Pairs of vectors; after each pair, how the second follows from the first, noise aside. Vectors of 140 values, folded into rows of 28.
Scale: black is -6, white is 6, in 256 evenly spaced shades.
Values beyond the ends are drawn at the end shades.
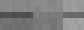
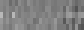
negated, partly zeroed.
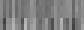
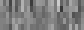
reversed.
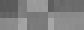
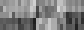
reversed, scaled up.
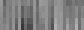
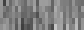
copied.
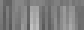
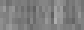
wrapped around, shrunk.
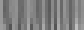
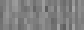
wrapped around, shrunk.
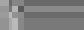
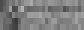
negated.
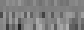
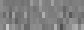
negated, partly zeroed.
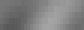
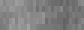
wrapped around, shrunk.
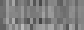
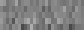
negated, partly zeroed.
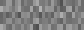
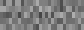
copied.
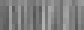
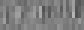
reversed, partly zeroed.
